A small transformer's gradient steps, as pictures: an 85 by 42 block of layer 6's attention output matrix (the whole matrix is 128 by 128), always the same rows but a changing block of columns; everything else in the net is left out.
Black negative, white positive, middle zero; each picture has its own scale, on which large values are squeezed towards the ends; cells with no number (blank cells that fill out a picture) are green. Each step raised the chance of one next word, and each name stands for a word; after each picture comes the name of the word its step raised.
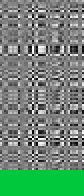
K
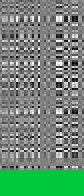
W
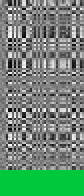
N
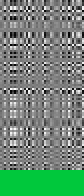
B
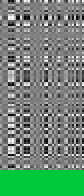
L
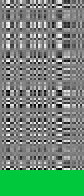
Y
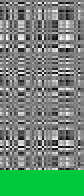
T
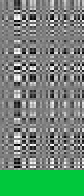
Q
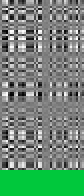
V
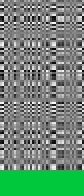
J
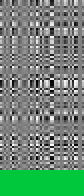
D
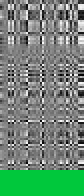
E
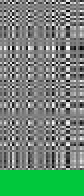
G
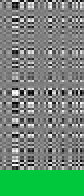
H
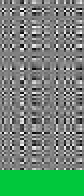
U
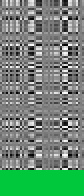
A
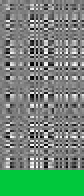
Q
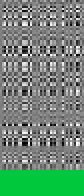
K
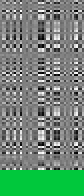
T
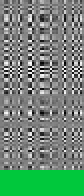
W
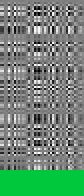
U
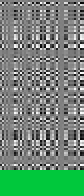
T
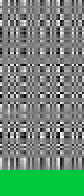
Q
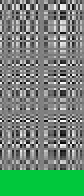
E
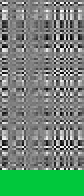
T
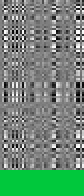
V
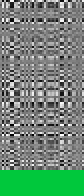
H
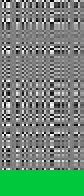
H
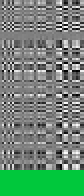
J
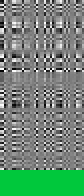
Y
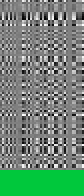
L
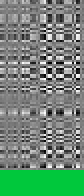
W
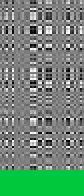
U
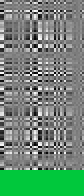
T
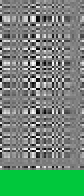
W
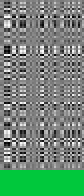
K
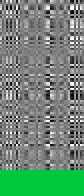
E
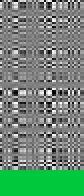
H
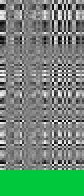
E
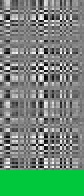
Q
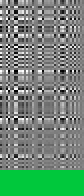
B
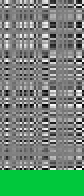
Y
